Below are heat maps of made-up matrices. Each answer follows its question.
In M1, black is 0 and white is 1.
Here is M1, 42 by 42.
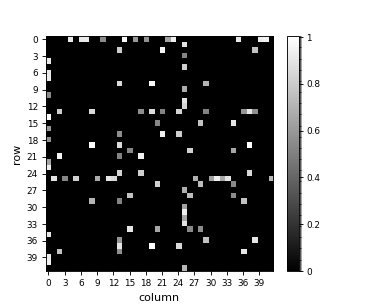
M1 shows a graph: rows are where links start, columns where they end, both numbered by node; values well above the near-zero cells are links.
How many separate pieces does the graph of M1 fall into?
4
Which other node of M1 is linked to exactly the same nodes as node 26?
node 15
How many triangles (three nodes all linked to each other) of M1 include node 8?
2
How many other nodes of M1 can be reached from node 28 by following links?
4
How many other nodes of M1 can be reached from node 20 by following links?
4
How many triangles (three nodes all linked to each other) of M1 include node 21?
2
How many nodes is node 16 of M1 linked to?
1
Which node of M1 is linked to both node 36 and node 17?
node 13
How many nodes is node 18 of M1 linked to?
1
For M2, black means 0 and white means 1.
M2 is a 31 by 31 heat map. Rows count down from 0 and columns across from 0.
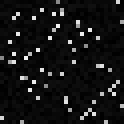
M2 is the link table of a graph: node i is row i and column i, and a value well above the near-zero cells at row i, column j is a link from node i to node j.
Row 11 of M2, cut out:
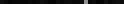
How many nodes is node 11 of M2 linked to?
1
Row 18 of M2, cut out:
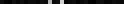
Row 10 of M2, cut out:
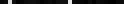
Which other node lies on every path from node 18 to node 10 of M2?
node 15
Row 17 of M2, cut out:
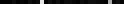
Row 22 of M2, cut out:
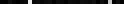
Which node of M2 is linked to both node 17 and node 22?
node 27
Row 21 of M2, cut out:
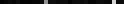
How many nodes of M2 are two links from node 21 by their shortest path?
1
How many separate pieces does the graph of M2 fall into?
2
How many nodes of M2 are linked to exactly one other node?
2
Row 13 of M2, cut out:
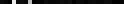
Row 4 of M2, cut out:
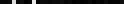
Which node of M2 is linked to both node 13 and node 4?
node 3
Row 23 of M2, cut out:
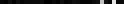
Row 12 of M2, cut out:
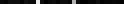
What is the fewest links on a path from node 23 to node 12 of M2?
5
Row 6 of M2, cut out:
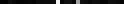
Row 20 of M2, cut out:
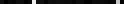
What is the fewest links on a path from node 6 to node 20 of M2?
4
